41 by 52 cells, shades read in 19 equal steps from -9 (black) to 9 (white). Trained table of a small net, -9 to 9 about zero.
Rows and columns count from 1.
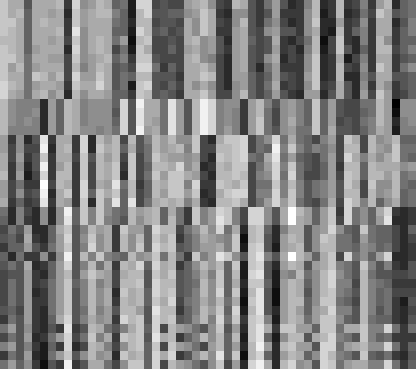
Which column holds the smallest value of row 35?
31
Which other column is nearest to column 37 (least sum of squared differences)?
9
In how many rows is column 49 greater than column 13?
11
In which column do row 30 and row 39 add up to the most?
33
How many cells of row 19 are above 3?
17
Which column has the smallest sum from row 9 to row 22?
4
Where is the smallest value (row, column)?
12, 50
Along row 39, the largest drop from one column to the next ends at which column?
10
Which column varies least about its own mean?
14
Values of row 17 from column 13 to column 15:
5 3 4
